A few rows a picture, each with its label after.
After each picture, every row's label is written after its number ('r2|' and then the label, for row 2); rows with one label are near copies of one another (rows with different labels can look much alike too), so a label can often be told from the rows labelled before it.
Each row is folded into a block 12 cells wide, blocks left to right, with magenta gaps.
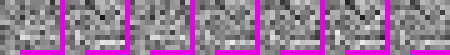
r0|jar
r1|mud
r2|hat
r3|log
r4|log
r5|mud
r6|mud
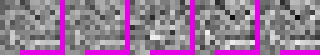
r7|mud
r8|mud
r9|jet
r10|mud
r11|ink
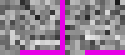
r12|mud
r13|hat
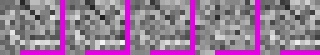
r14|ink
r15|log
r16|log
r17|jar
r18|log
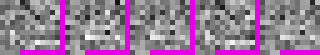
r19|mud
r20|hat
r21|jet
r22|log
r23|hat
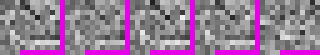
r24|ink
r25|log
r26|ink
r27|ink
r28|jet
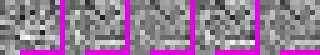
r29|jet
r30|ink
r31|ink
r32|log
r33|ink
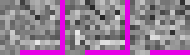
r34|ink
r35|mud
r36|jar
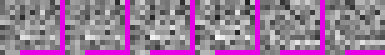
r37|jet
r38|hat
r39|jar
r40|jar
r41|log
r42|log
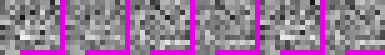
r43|jet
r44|jet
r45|log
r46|ink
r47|hat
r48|log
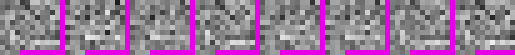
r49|log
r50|hat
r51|jet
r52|mud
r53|hat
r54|hat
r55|ink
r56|log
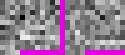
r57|jet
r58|ink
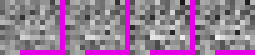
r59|jet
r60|hat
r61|hat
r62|hat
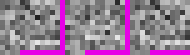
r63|log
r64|hat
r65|log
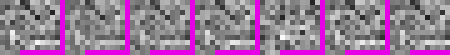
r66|mud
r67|ink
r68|log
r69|mud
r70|jar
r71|log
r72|mud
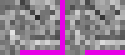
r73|ink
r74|ink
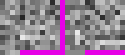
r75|jar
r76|mud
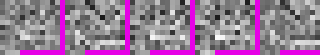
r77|jet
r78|mud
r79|hat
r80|jar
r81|ink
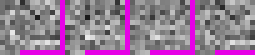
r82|ink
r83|jar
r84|jet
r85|log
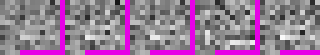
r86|jar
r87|hat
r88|jar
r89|mud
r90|hat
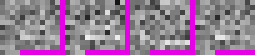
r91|jet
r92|hat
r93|log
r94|jet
